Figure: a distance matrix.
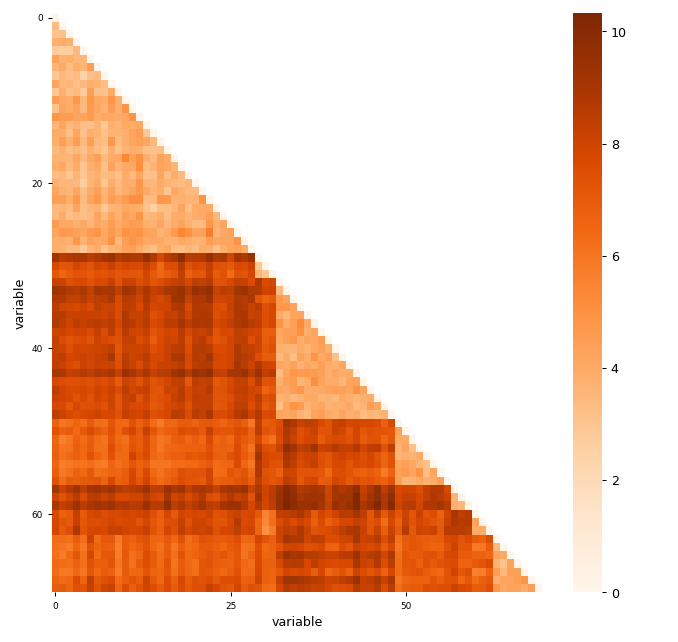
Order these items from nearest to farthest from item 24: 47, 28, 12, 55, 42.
28, 12, 55, 47, 42
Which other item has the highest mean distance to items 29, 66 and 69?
43
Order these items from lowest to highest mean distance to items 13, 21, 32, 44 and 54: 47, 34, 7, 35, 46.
7, 47, 46, 35, 34
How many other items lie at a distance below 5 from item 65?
6
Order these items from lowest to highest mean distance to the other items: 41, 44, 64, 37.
64, 44, 41, 37
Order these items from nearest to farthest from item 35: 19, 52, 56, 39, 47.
39, 47, 56, 19, 52
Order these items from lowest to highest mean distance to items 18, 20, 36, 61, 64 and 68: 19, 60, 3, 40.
19, 3, 60, 40
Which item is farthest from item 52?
33
